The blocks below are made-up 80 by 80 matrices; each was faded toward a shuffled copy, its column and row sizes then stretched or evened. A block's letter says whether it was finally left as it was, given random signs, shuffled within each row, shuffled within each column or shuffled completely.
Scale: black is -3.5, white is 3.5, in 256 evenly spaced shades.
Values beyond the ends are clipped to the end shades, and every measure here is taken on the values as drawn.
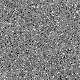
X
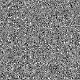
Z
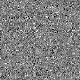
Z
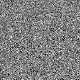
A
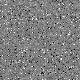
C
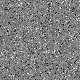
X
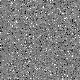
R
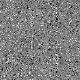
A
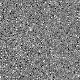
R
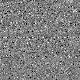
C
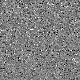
C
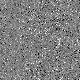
R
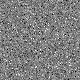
X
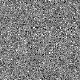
A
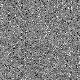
R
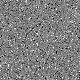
X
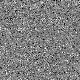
C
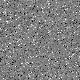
X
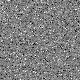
X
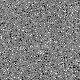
X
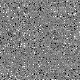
Z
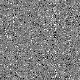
Z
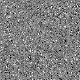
A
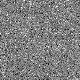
C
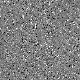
R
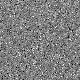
X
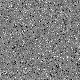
X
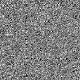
Z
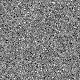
X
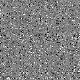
Z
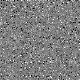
A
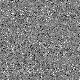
C
